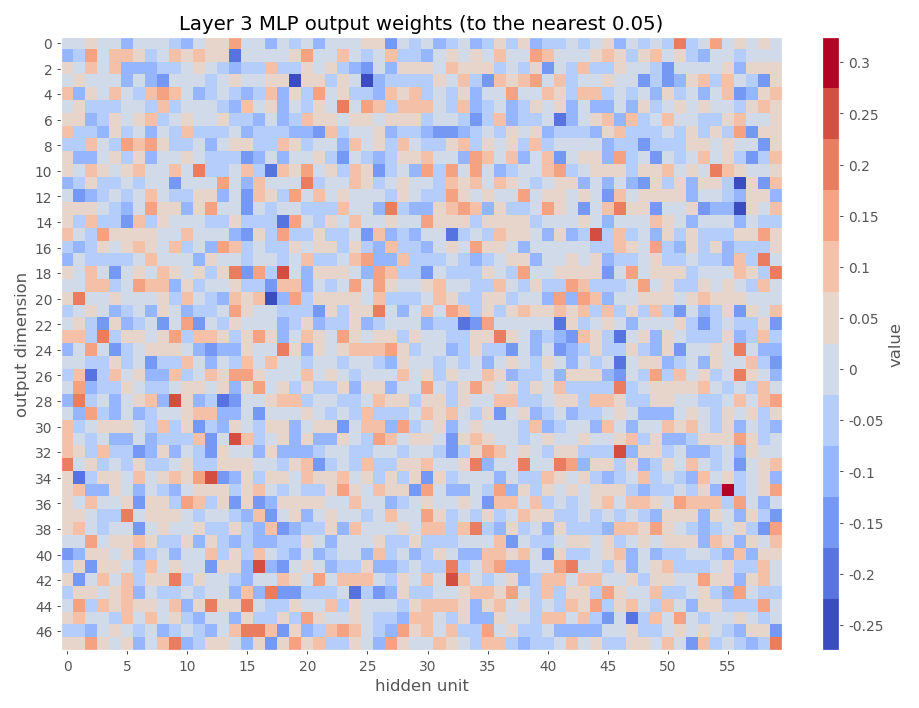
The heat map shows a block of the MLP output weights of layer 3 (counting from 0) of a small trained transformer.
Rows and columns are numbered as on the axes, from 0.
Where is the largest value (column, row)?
55, 35
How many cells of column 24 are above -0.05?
38
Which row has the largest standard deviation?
13
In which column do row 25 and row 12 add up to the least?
59
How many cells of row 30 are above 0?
22
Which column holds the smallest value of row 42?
1
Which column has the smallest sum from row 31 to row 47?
6
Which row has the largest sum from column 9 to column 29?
23
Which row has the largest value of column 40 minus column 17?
10
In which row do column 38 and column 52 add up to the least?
47
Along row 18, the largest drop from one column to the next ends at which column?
15
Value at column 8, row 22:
-0.15
